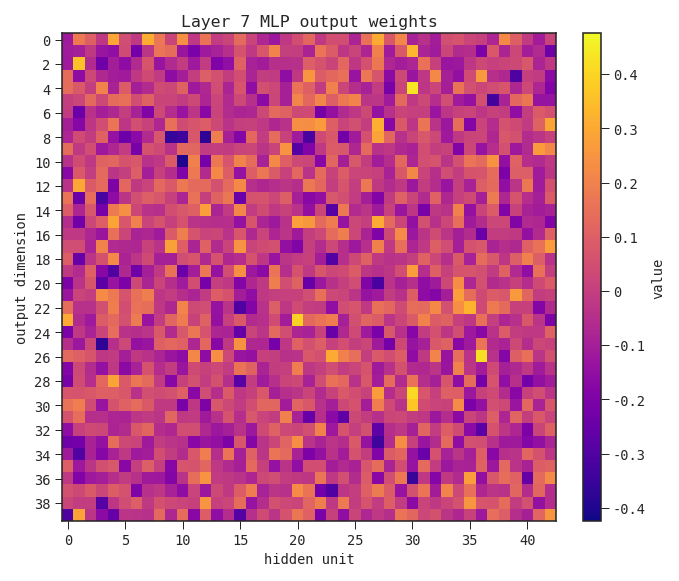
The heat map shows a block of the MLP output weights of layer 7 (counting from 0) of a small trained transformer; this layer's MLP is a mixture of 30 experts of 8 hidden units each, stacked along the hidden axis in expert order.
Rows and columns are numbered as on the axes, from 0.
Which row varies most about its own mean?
8
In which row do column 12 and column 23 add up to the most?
23
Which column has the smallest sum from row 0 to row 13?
28
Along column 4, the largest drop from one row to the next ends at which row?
19
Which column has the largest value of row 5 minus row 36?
40
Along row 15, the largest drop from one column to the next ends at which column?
24
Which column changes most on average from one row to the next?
15
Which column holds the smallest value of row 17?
20
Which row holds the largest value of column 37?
10
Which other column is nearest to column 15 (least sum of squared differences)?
9
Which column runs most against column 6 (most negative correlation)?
41
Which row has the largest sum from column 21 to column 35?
22
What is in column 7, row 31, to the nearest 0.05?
0
